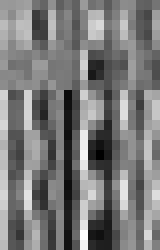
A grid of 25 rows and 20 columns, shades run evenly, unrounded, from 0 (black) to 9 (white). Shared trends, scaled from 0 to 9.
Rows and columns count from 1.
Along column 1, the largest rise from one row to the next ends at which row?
10
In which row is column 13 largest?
3
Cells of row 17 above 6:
3
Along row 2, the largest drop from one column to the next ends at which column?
5
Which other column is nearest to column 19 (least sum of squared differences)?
8
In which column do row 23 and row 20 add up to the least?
9
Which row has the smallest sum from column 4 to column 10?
11
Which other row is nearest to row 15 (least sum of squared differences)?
16
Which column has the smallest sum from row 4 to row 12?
14
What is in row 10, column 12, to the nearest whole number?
5
